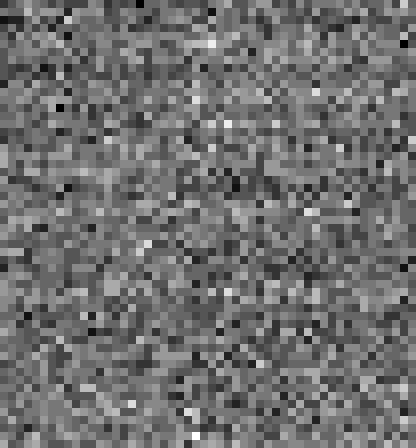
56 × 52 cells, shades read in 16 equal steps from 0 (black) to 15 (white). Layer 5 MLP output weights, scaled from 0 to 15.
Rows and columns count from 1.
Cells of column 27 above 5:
36
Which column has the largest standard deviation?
25
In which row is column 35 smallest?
52
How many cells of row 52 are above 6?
32
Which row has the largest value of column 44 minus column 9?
12
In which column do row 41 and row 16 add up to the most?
29
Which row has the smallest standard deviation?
17
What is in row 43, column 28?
10
